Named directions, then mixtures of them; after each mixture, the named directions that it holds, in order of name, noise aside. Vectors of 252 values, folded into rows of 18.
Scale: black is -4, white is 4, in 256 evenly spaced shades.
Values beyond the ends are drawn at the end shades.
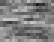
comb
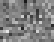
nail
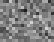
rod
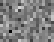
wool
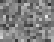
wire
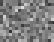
wire, wool.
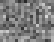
nail, wire.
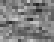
comb, wool.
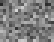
comb, wire, wool.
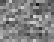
comb, rod, wire.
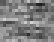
comb.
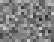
rod, wire.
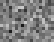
rod, wool.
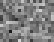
comb, wool.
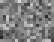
wire.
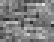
comb, nail.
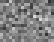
rod, wire.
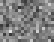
nail, wool.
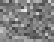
comb, rod.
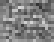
comb, rod, wool.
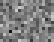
wool.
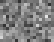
wire.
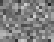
wire, wool.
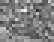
comb, rod.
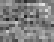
comb, nail, wire.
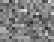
rod.
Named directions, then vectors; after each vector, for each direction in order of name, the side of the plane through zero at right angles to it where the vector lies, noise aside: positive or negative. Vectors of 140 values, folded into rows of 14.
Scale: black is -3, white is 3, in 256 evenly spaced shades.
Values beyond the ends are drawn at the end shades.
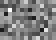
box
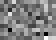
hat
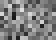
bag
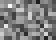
positive, negative, negative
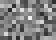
positive, negative, positive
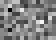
positive, negative, positive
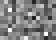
positive, positive, negative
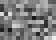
positive, positive, positive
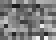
negative, positive, positive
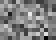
positive, negative, negative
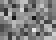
positive, positive, positive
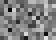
negative, negative, positive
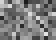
positive, negative, negative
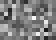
negative, negative, negative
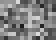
positive, negative, negative
